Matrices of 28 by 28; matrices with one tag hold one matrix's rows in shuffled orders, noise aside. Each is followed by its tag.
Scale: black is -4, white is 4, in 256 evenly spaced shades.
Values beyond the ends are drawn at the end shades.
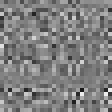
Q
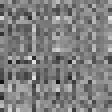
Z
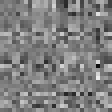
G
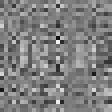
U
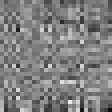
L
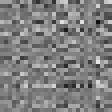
G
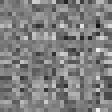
G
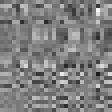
G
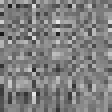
Z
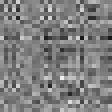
L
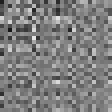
Z
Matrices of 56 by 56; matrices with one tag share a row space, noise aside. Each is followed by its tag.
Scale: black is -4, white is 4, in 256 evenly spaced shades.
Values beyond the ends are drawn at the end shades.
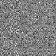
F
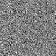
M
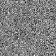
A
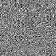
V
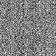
V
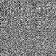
V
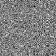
A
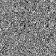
A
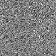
A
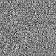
F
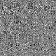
F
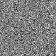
A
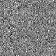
F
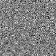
A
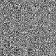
F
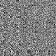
F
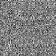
M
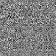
M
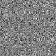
A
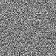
V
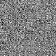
V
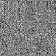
V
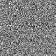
M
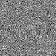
V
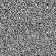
V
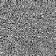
M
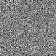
F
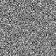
M
